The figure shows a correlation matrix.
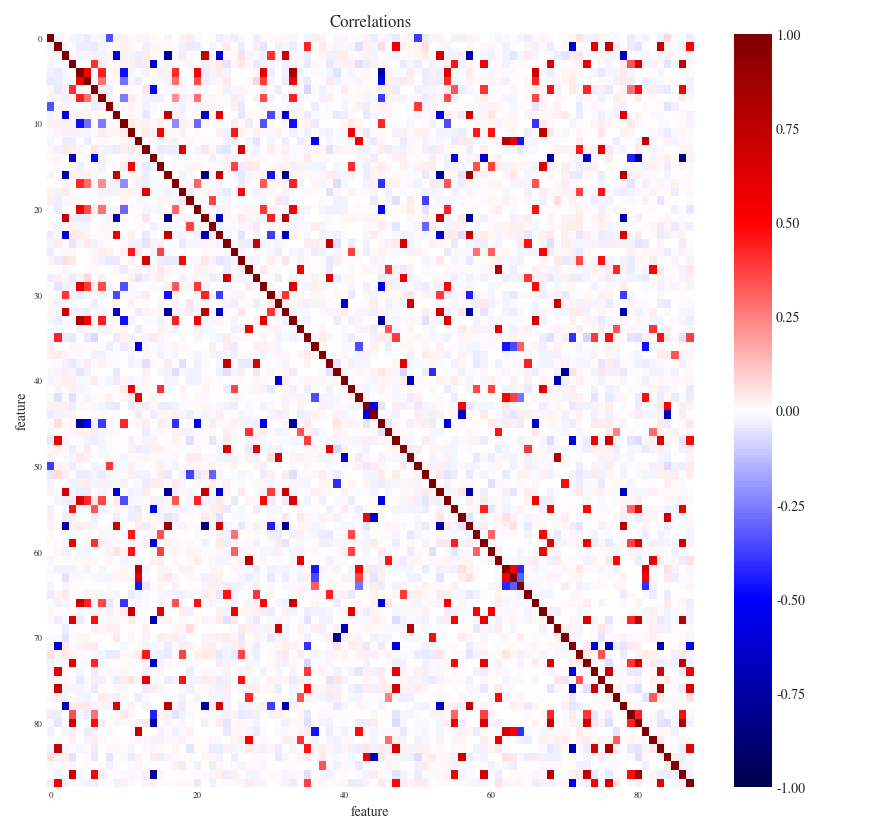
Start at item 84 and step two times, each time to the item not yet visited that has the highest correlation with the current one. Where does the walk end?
43
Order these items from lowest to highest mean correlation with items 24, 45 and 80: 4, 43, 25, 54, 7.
4, 54, 7, 43, 25
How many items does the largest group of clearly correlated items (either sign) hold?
11
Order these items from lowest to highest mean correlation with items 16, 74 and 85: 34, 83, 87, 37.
34, 37, 87, 83
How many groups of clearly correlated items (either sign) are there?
15
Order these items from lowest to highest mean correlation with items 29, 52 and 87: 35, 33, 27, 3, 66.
3, 27, 35, 66, 33
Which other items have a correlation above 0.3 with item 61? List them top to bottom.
27, 34, 46, 77, 82
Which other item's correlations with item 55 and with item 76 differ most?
83
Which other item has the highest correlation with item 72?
13
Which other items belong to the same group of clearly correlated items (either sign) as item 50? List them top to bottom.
0, 8
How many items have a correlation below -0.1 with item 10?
9
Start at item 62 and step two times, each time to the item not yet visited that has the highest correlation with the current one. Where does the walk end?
81
